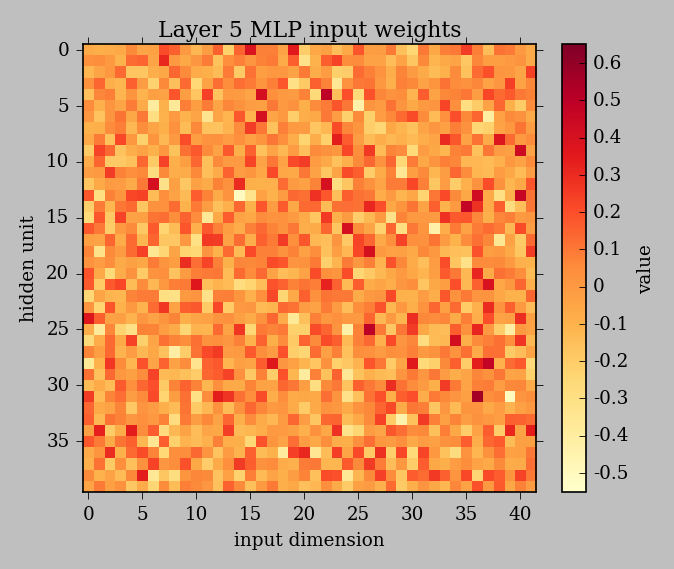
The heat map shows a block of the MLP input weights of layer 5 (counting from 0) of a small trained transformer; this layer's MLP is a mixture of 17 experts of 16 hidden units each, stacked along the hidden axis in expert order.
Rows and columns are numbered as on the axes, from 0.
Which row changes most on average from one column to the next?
36
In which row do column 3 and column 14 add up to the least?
13
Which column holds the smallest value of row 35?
6
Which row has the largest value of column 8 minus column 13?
0
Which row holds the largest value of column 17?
28
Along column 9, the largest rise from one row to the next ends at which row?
19
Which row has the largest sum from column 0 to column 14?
31
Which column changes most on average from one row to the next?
24
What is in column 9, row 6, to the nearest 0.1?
-0.1
